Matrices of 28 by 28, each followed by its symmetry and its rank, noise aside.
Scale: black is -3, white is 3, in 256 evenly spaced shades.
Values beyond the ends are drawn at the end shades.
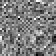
symmetric, rank six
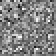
symmetric, rank seven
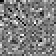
symmetric, rank seven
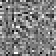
antisymmetric, rank six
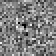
no symmetry, rank seven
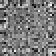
symmetric, rank five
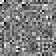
symmetric, rank five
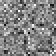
symmetric, rank five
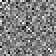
symmetric, rank six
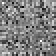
symmetric, rank five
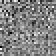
no symmetry, rank seven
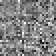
no symmetry, rank seven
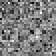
symmetric, rank five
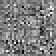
no symmetry, rank seven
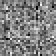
no symmetry, rank six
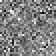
symmetric, rank seven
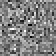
no symmetry, rank seven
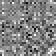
symmetric, rank six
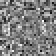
antisymmetric, rank six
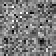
symmetric, rank six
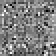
antisymmetric, rank six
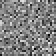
symmetric, rank six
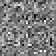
no symmetry, rank six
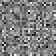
symmetric, rank six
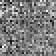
no symmetry, rank seven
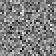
no symmetry, rank seven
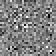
symmetric, rank six
